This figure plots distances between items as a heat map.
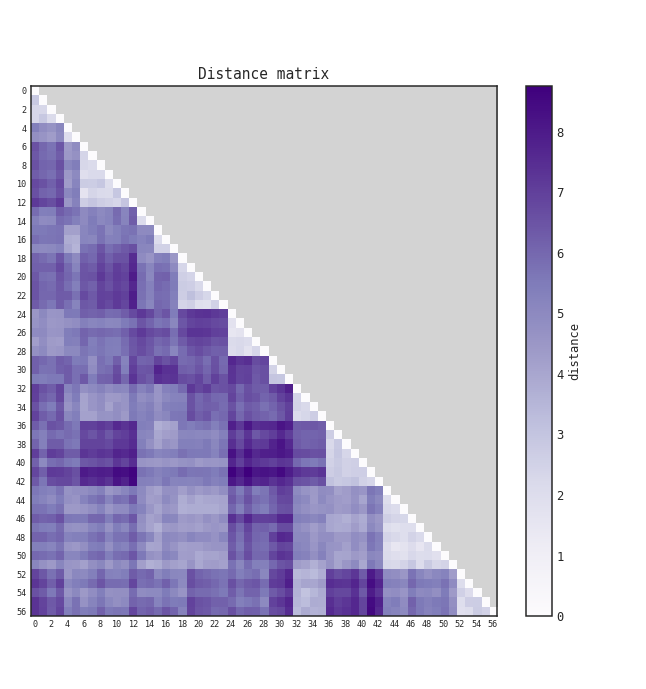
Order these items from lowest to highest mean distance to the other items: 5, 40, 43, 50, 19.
43, 50, 5, 40, 19
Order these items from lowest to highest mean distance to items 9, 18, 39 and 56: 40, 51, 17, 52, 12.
51, 52, 40, 17, 12
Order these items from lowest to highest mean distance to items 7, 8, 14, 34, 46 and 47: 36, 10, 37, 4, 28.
10, 4, 37, 36, 28
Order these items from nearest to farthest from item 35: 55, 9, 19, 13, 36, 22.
55, 9, 13, 22, 36, 19
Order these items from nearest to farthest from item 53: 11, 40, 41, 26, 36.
11, 26, 40, 36, 41
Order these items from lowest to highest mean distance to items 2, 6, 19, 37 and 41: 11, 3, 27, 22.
22, 3, 11, 27
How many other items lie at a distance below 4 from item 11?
6
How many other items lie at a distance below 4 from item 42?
6
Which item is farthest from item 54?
41
